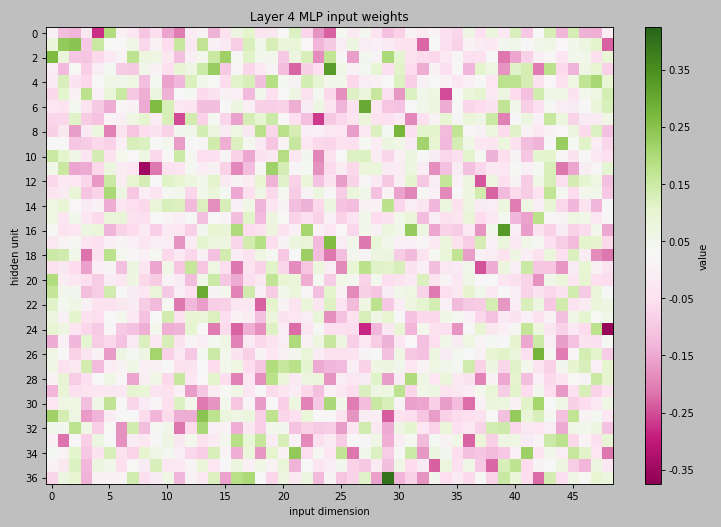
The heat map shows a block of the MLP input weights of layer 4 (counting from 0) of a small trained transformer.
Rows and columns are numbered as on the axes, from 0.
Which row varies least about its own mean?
15
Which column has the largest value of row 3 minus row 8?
24
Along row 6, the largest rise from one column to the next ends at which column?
9
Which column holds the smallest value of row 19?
37
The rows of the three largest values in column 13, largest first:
21, 31, 32
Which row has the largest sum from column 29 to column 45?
8
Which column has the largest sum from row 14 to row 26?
0
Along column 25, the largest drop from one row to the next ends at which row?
5
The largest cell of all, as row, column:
36, 29
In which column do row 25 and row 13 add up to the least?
16
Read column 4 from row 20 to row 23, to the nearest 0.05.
-0.1 -0.1 -0.05 -0.05
